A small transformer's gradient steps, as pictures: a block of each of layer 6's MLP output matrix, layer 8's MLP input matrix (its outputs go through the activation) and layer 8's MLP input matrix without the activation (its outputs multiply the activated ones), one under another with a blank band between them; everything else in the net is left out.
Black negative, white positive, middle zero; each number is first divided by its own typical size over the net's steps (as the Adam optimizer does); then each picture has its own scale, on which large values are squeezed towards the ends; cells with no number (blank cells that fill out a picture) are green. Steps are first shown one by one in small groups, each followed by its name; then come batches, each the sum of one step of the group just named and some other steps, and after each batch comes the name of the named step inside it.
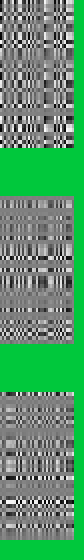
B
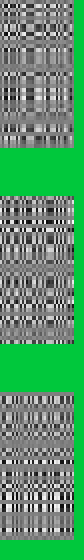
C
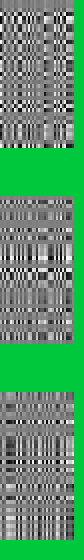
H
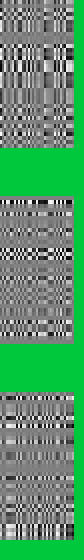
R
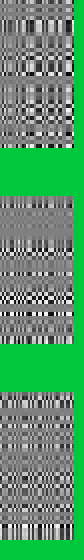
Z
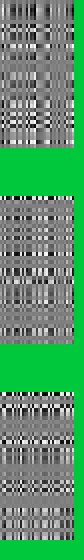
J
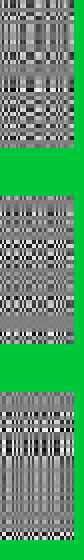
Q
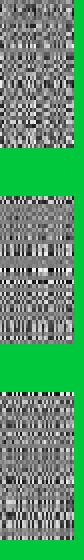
J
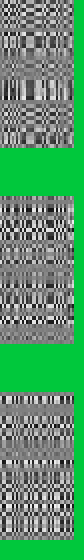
C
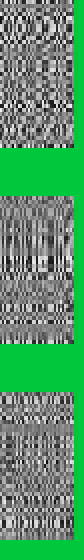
H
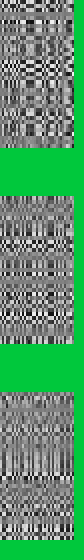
Z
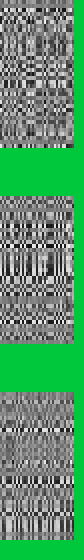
H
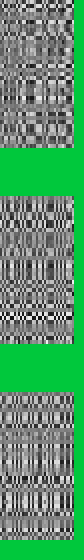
C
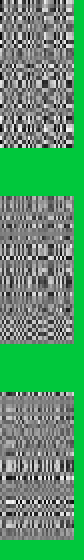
B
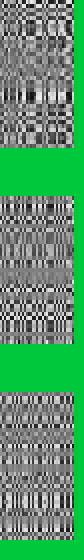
C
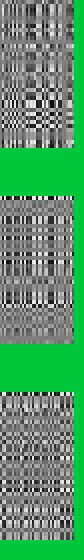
J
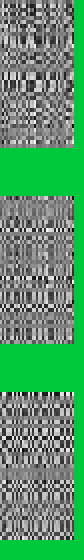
J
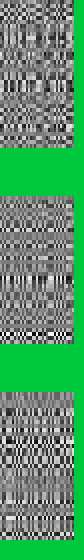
Q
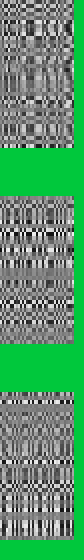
C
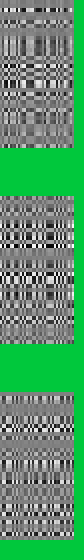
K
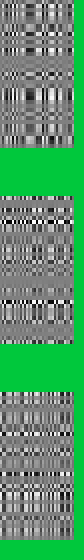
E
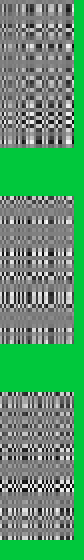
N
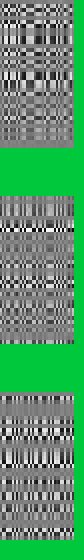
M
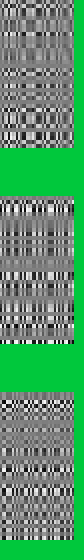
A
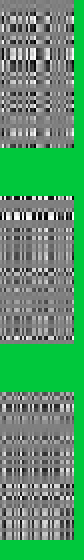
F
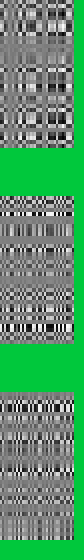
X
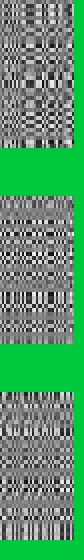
N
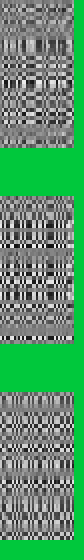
K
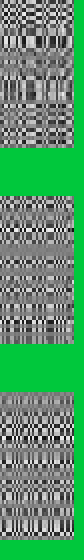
M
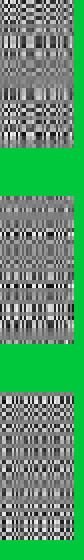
A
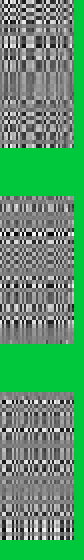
A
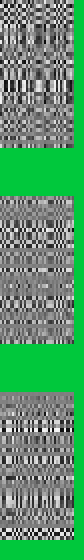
M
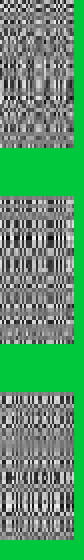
K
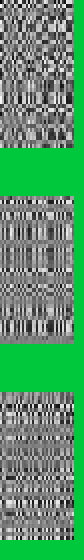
X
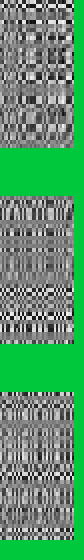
A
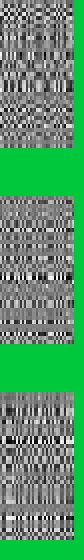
M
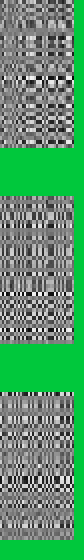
N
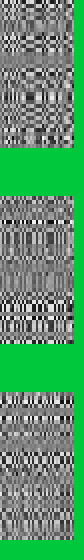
E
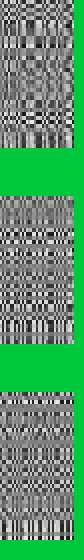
N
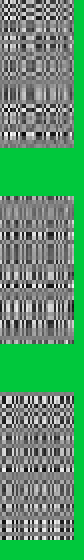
A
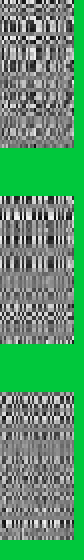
F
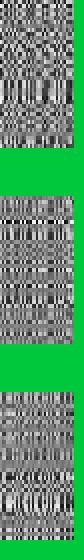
E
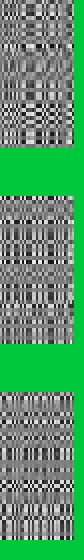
N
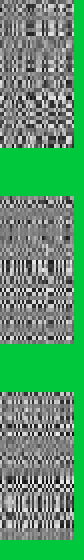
N
